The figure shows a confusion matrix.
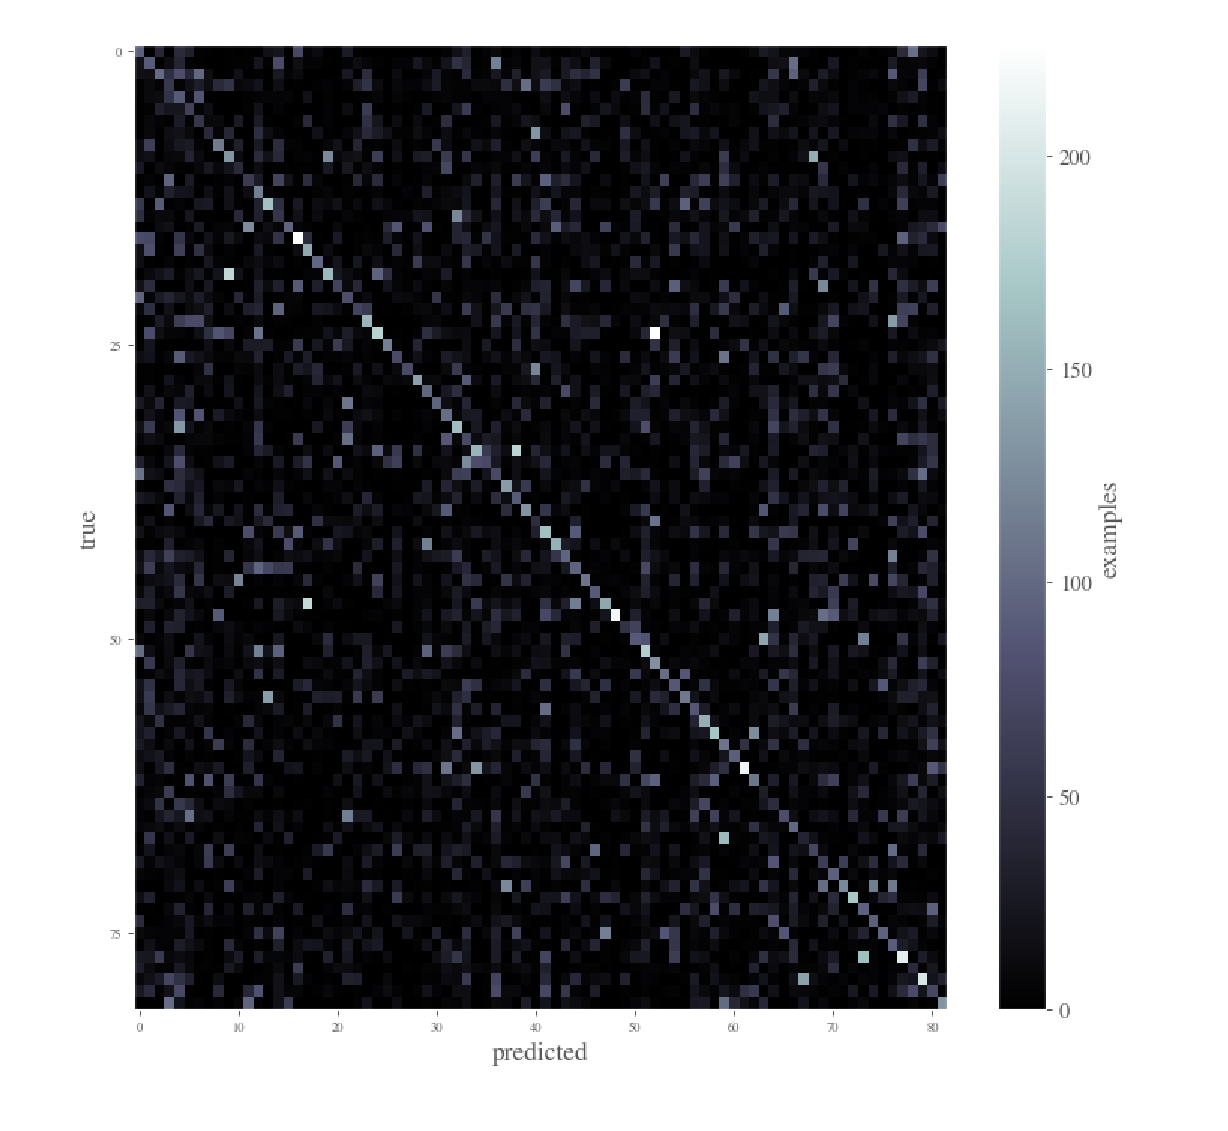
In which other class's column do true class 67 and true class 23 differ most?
59
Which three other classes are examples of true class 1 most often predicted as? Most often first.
36, 66, 14
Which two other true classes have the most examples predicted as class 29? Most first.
42, 51
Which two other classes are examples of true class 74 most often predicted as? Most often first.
64, 0
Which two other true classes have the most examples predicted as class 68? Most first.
9, 19
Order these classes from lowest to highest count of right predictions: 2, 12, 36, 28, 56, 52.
36, 56, 2, 12, 52, 28
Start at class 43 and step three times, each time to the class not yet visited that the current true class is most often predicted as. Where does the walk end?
75
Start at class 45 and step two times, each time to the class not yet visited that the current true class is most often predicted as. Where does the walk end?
31
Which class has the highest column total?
4
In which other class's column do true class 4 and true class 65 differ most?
21
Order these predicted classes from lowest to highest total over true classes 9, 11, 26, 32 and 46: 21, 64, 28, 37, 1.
37, 28, 21, 1, 64
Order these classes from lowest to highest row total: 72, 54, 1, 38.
38, 1, 72, 54
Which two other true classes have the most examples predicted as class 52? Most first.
24, 40
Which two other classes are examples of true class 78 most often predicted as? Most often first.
16, 70
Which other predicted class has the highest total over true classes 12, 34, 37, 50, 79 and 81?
3
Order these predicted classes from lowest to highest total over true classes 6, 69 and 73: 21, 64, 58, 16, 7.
16, 21, 58, 7, 64
